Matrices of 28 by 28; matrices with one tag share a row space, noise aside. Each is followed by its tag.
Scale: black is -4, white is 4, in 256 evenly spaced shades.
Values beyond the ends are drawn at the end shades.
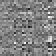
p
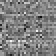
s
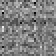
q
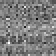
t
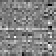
p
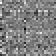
s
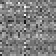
s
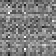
t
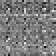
t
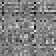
q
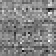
p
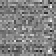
p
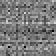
t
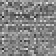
q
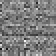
s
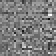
p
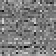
q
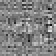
p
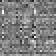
q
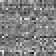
q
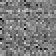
s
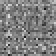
t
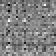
t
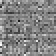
s
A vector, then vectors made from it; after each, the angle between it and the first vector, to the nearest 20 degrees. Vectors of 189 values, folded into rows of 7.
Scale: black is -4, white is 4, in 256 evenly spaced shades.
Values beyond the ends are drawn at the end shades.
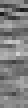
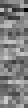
40 degrees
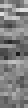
160 degrees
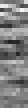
160 degrees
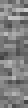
140 degrees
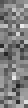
100 degrees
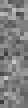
120 degrees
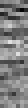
20 degrees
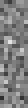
80 degrees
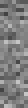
60 degrees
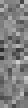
100 degrees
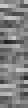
120 degrees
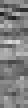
20 degrees
